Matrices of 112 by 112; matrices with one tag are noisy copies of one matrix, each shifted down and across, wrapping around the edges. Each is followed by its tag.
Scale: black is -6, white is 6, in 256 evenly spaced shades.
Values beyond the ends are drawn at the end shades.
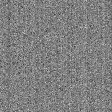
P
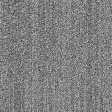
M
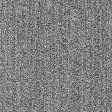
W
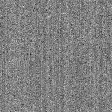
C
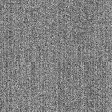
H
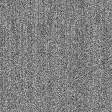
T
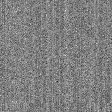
C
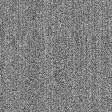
T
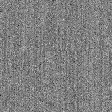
W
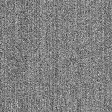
H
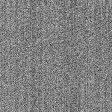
M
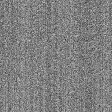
M
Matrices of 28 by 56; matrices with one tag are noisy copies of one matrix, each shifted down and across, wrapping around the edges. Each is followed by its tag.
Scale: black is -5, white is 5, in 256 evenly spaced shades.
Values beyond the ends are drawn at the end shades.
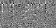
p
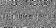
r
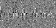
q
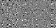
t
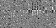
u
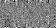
q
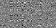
t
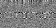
r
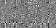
p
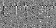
p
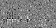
u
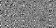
t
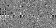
u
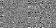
t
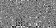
u
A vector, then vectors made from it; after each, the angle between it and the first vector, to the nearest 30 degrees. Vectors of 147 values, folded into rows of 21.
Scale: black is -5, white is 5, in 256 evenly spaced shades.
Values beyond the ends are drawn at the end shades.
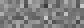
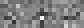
90 degrees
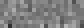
90 degrees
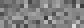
150 degrees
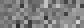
150 degrees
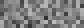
150 degrees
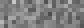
90 degrees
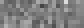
90 degrees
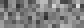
120 degrees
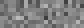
150 degrees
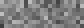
30 degrees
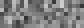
120 degrees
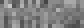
60 degrees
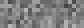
90 degrees
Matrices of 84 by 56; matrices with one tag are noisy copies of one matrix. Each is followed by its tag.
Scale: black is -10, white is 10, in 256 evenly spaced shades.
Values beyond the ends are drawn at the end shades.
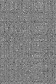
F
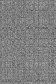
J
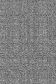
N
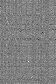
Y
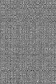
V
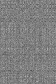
V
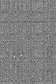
F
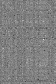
J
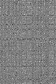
Y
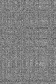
J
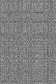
F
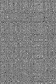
F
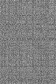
Y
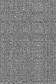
F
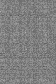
N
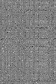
J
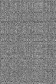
F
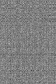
V
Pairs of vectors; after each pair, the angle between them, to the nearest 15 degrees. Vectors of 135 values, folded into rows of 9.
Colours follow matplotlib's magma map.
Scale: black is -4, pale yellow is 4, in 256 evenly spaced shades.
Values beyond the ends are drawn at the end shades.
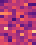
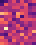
30 degrees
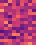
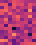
60 degrees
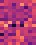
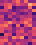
60 degrees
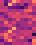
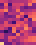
90 degrees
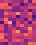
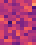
90 degrees
